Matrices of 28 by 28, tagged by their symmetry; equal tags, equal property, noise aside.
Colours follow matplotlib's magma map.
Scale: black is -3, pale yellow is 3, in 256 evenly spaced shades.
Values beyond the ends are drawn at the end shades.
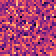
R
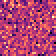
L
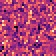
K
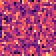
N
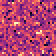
K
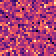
K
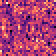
N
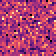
R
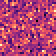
K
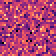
K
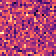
L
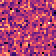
R
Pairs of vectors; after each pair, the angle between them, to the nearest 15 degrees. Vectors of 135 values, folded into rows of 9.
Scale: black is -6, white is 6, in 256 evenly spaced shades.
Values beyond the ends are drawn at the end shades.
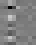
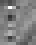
150 degrees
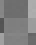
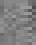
120 degrees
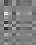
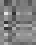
30 degrees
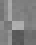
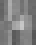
45 degrees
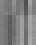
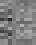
75 degrees
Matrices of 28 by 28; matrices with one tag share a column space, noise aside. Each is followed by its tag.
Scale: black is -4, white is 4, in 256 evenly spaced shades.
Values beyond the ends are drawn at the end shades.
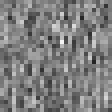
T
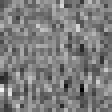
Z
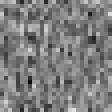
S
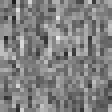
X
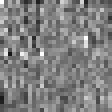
X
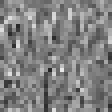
T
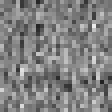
Z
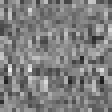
S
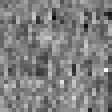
T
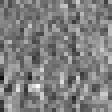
Z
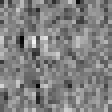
X
